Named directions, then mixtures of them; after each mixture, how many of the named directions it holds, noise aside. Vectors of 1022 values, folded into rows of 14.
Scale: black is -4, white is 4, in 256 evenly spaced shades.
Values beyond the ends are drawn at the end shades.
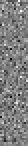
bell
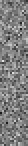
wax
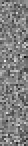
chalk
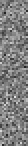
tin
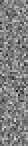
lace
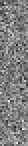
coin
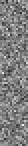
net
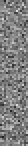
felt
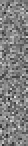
one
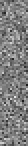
three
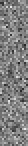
three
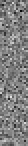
four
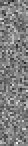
four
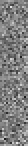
three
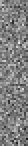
four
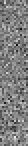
four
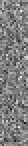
three
